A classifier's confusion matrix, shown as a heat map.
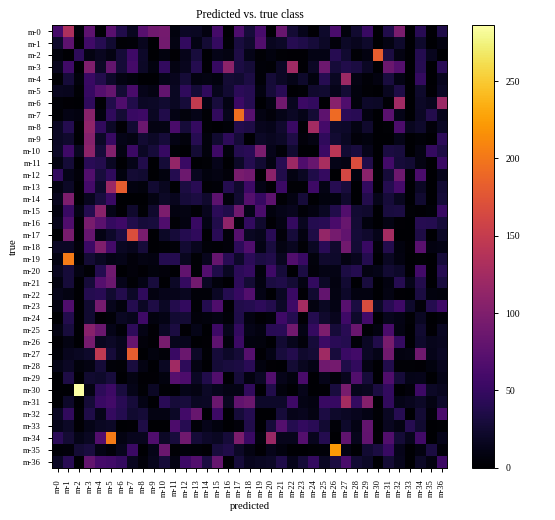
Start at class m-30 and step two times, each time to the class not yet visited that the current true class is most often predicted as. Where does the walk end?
m-7
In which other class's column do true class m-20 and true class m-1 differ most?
m-10
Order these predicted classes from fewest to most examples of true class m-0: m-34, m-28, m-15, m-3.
m-28, m-34, m-15, m-3
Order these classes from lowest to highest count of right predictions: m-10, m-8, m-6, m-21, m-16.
m-21, m-10, m-6, m-8, m-16
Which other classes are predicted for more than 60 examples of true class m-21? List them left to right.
m-4, m-5, m-13
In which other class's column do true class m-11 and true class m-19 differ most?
m-1
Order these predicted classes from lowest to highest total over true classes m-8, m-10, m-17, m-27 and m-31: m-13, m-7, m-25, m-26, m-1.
m-13, m-1, m-26, m-25, m-7
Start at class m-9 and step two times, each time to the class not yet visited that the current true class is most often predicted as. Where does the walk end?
m-22
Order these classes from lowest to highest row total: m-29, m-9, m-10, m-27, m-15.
m-9, m-29, m-15, m-10, m-27
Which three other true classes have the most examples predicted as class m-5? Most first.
m-34, m-13, m-10
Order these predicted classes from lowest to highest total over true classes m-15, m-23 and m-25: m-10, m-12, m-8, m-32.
m-8, m-12, m-32, m-10
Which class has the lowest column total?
m-33
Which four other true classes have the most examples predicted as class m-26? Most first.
m-35, m-7, m-10, m-6
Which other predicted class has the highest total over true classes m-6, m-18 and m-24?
m-27
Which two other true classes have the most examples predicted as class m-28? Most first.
m-11, m-25
